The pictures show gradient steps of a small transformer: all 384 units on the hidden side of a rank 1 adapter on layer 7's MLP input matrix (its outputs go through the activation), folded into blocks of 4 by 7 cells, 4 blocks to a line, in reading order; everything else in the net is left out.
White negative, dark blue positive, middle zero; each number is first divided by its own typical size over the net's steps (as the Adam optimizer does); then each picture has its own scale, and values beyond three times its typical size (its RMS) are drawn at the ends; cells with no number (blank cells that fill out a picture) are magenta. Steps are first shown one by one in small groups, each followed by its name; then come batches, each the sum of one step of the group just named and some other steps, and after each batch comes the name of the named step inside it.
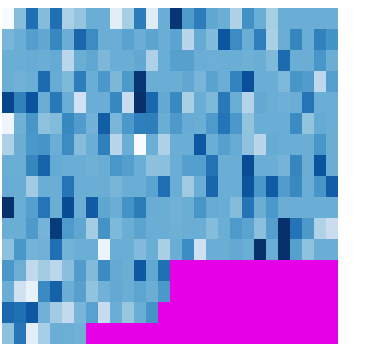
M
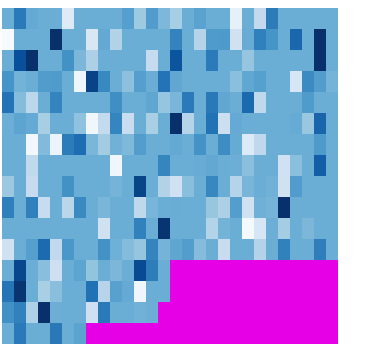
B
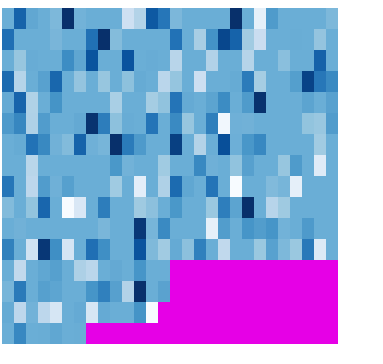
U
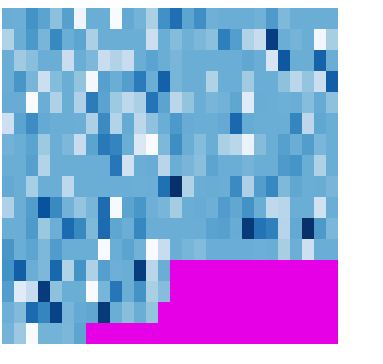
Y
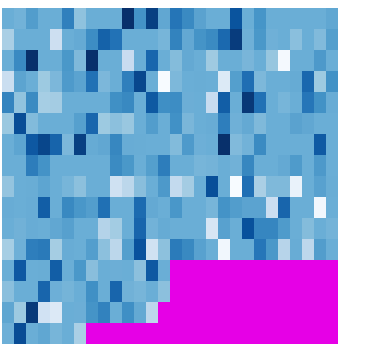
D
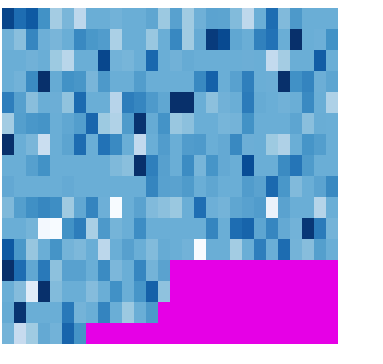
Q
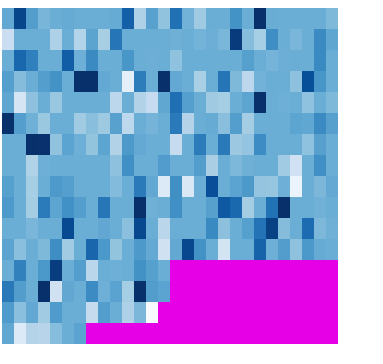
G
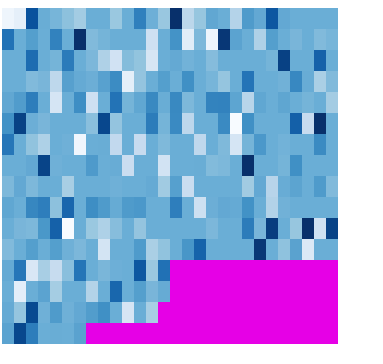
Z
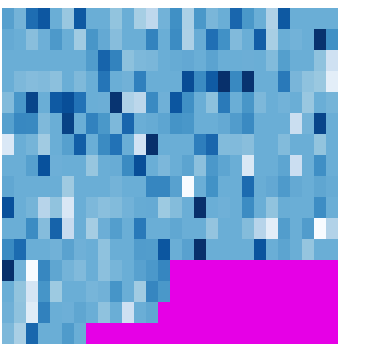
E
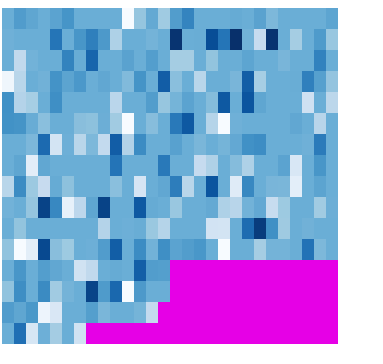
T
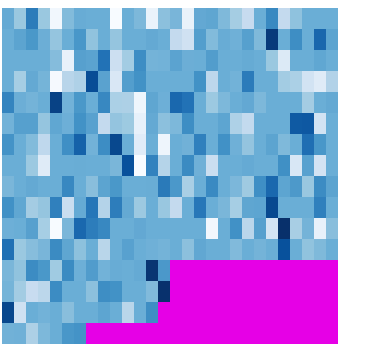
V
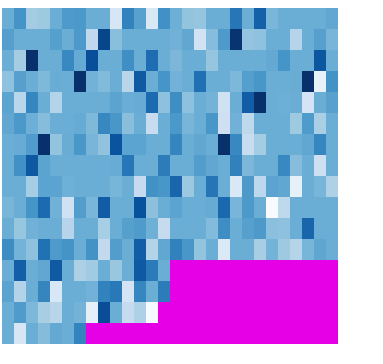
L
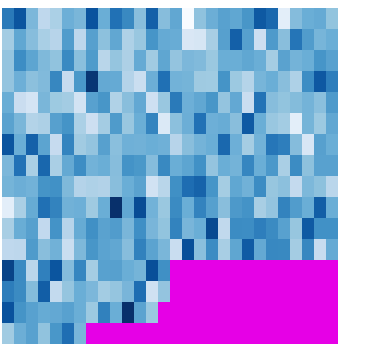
G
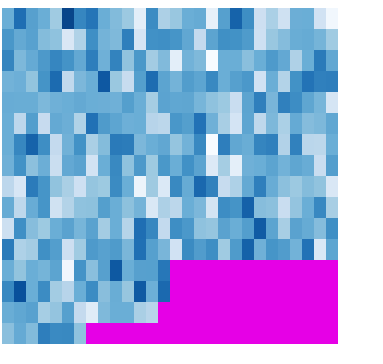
U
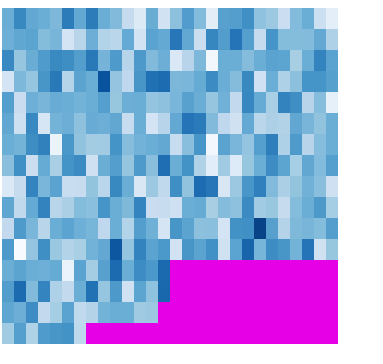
T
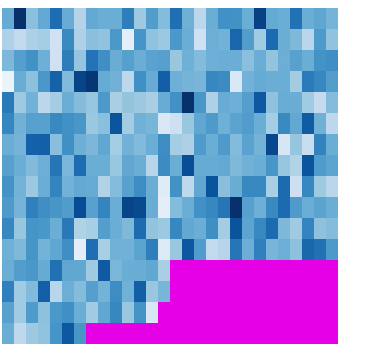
G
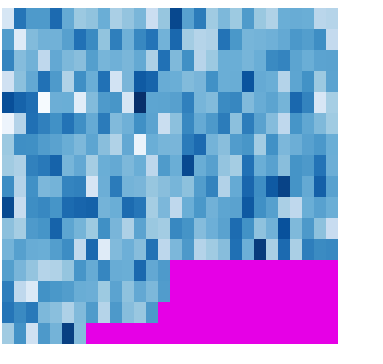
M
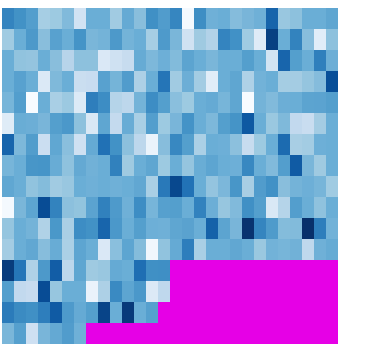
Y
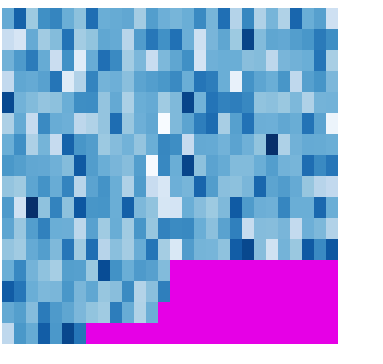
B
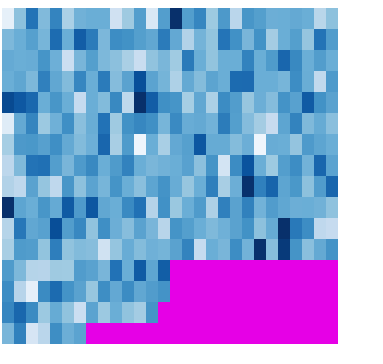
M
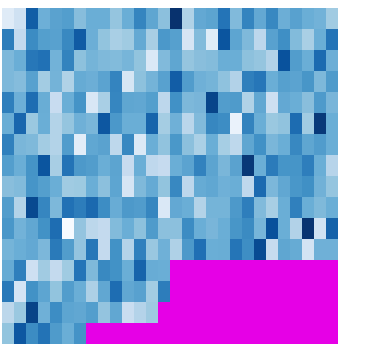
Z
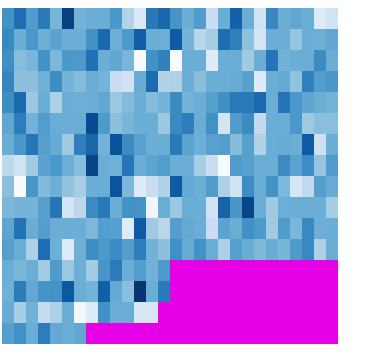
U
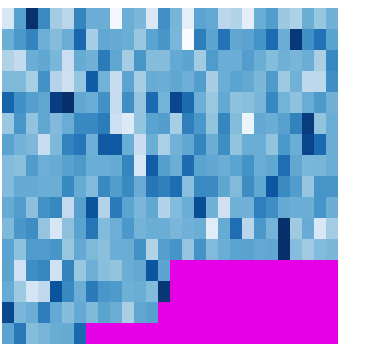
V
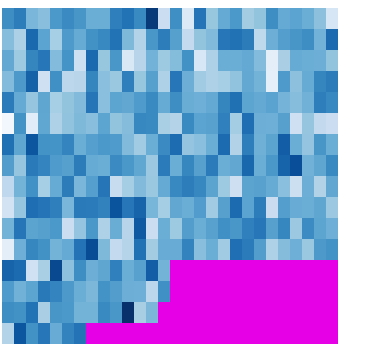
D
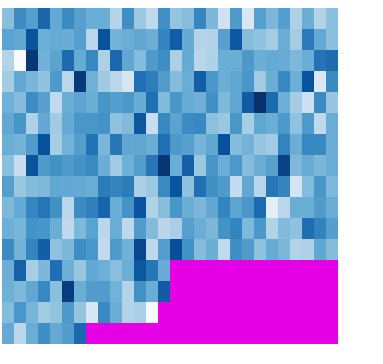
L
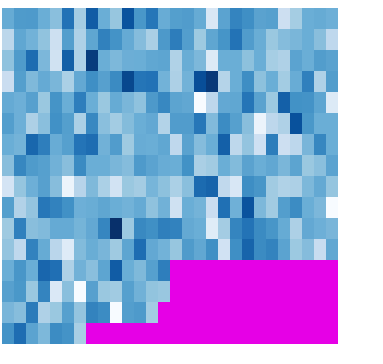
D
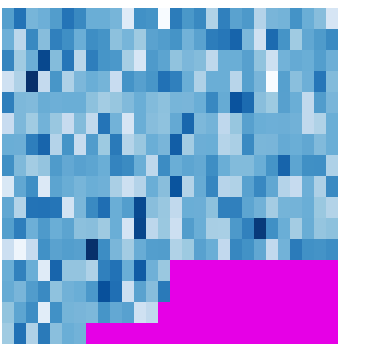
T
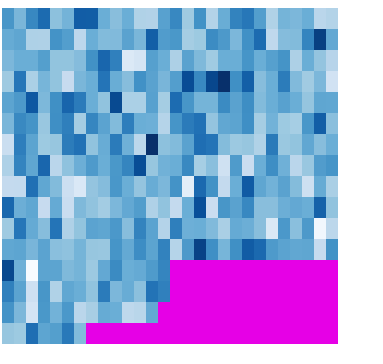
E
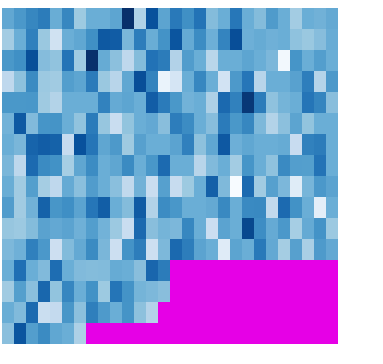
D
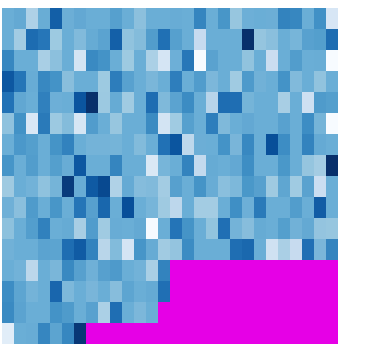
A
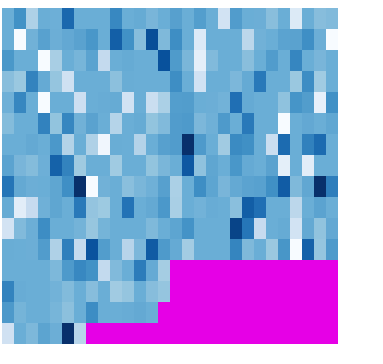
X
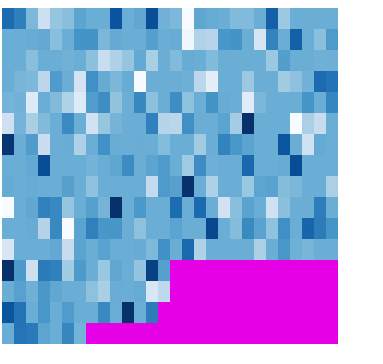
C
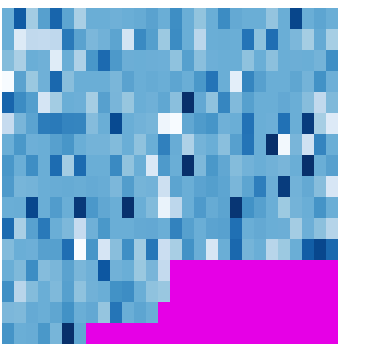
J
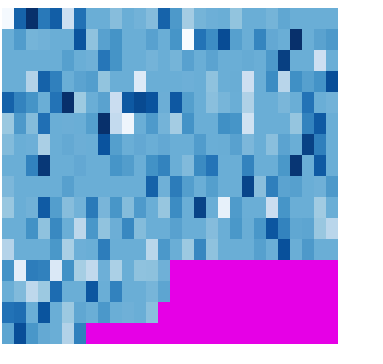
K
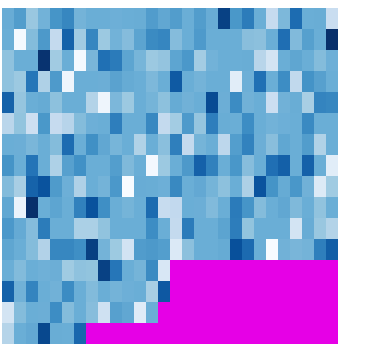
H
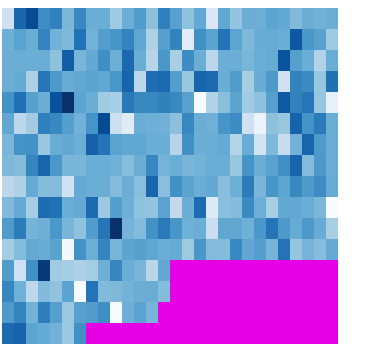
K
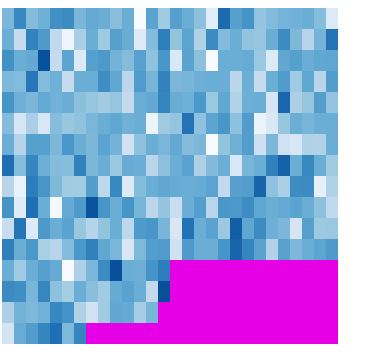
H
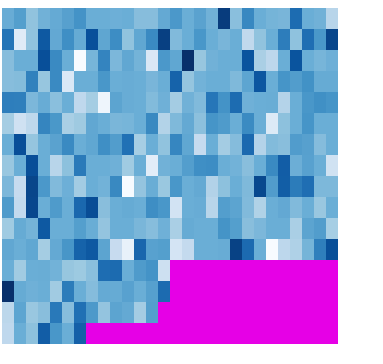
H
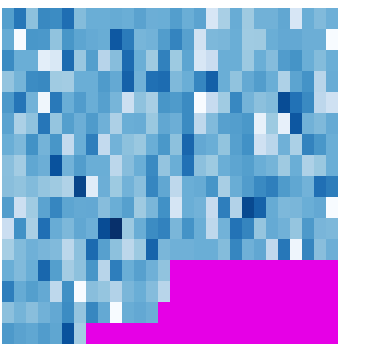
X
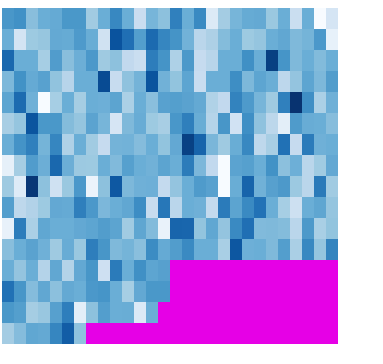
X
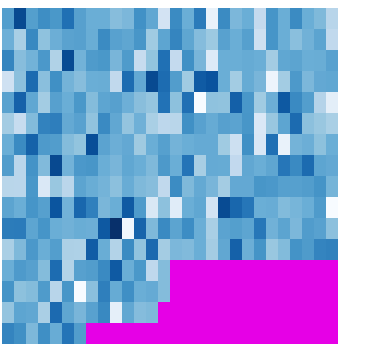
J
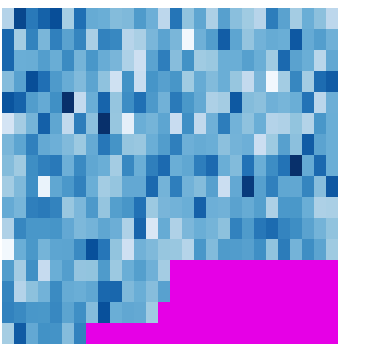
K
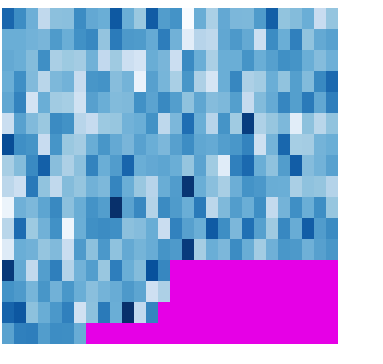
C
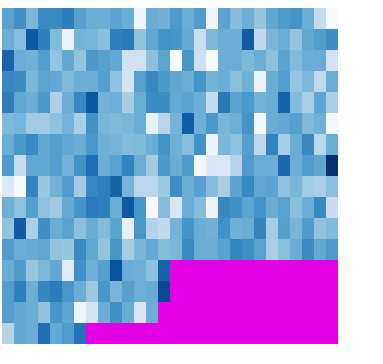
A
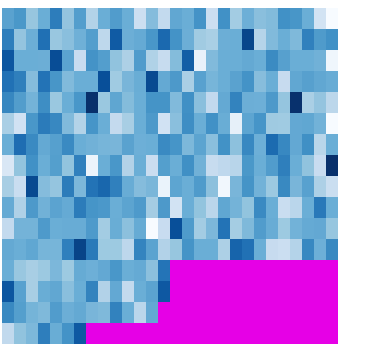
A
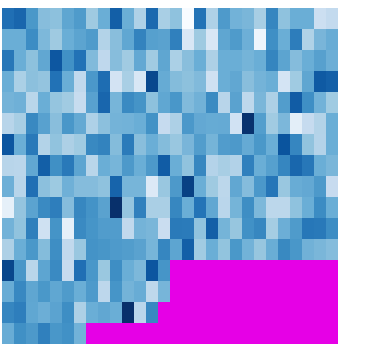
C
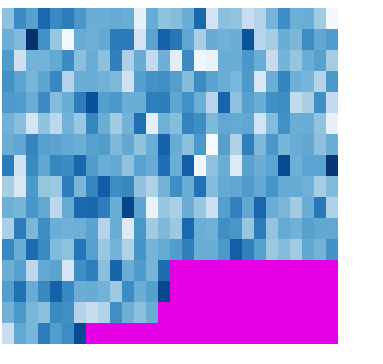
A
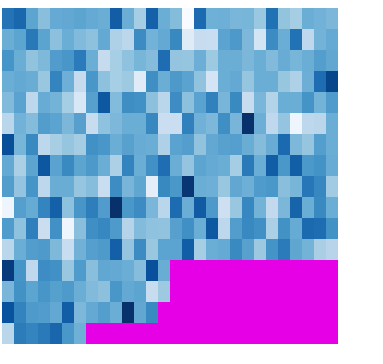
C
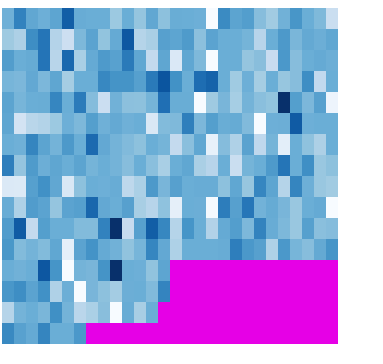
H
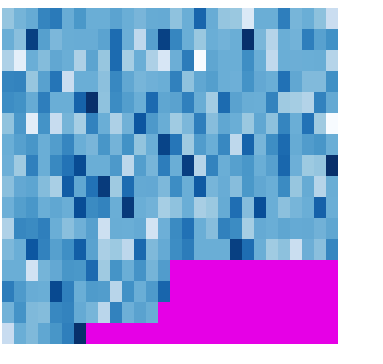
A
